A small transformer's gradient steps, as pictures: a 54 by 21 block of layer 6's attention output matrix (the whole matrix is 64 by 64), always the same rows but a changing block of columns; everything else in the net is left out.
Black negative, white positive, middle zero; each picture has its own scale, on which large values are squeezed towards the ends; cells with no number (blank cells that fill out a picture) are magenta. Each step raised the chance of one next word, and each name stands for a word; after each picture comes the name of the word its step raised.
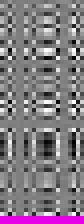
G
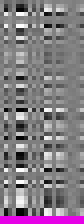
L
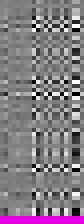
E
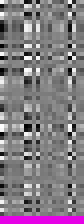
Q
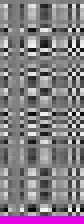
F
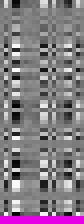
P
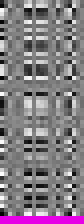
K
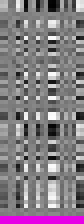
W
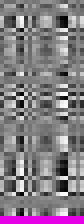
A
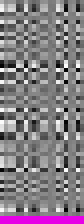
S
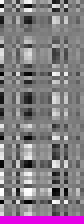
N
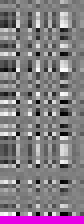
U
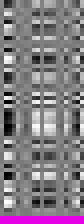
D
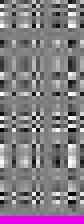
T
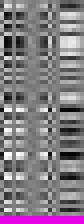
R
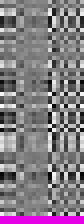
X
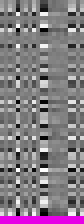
L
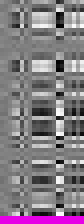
U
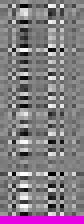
K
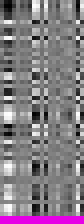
W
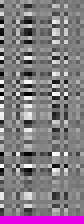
E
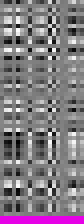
G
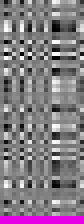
Q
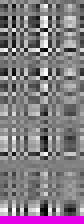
F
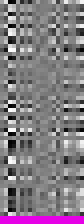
G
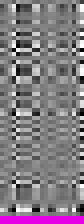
F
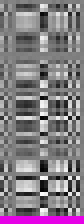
A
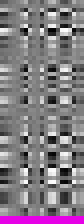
L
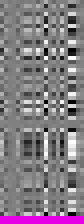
G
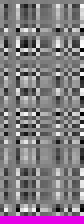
F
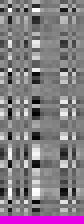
N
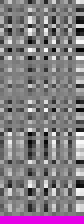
G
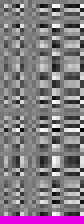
T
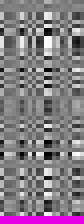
R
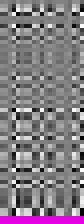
L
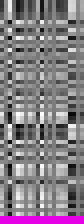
W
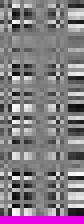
K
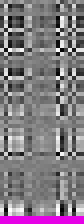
F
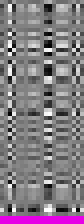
F
